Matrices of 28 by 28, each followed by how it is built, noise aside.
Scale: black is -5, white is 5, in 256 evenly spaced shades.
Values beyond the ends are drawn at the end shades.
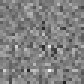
uneven rows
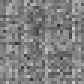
blocks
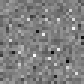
sparse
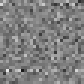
uneven rows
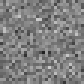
noise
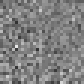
lower triangular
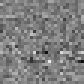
uneven rows
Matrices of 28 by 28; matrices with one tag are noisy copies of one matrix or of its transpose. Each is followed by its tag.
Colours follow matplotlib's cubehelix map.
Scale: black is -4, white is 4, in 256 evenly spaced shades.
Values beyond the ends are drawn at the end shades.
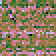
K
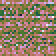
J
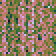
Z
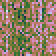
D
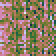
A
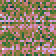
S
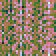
S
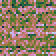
K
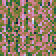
Z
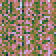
S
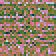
J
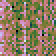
A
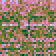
A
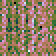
Z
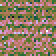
Z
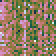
A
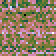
K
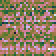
S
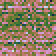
D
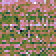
A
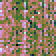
A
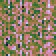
S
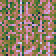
S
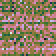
S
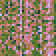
S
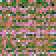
K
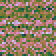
Z
